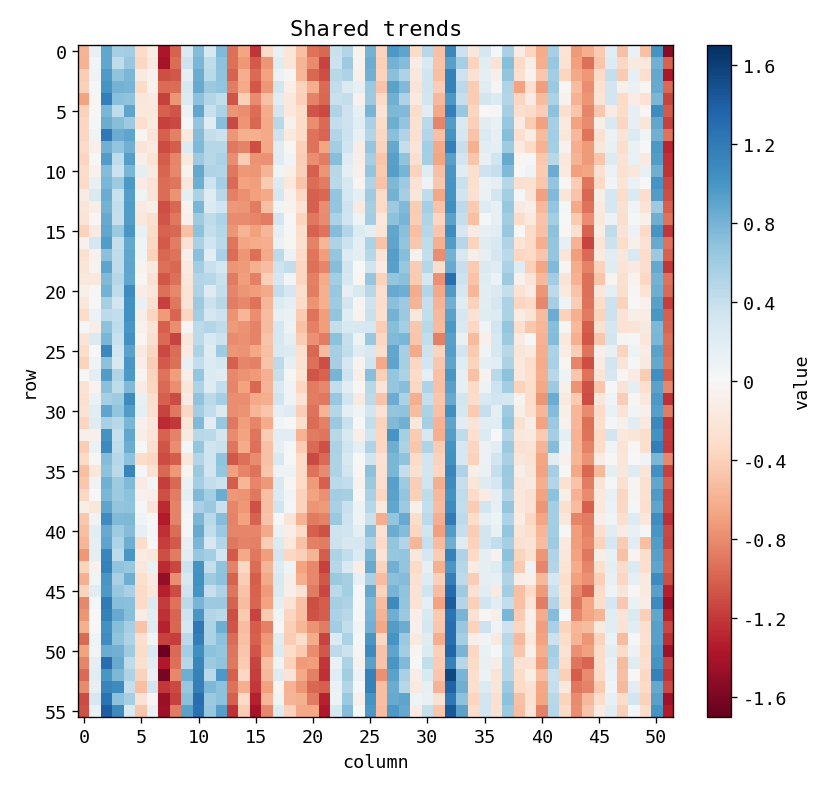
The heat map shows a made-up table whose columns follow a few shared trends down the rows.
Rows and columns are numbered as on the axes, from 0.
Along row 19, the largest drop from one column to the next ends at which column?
51
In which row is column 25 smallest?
15
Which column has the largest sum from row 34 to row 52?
32
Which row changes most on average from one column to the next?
55
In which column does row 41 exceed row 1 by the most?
36
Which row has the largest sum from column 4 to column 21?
37
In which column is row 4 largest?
2
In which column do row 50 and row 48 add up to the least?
7
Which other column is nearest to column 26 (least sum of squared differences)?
19
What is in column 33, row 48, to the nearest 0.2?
0.6
